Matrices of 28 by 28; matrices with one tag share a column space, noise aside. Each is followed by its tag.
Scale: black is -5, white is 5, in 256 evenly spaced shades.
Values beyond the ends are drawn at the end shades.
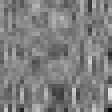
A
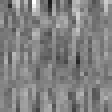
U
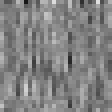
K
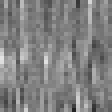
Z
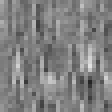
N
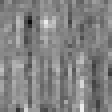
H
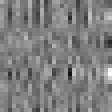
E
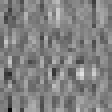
E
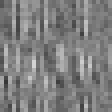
N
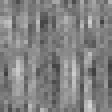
H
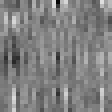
U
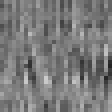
N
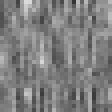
U
